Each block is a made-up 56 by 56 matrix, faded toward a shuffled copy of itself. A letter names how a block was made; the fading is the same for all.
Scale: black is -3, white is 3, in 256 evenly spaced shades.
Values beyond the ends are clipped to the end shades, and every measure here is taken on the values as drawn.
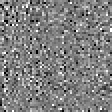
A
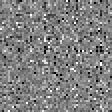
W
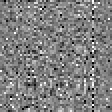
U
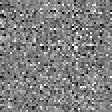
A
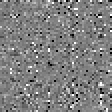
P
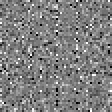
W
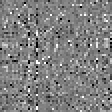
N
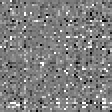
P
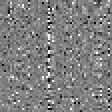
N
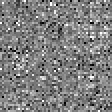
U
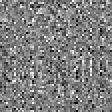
U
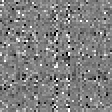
N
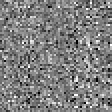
U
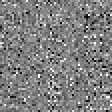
W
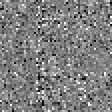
W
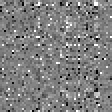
P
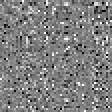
N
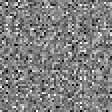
U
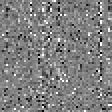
N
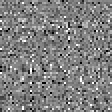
A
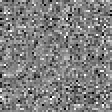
A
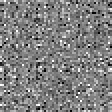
A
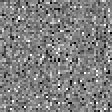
W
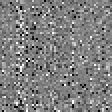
N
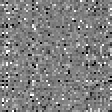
P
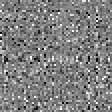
A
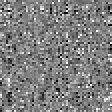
A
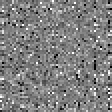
W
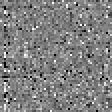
W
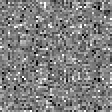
A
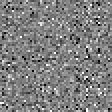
W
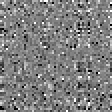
N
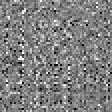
A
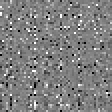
P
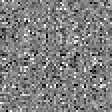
A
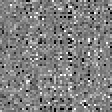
N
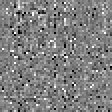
W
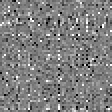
P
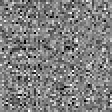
U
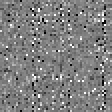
P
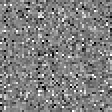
W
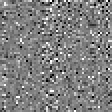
N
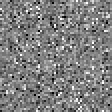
W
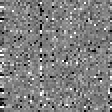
N
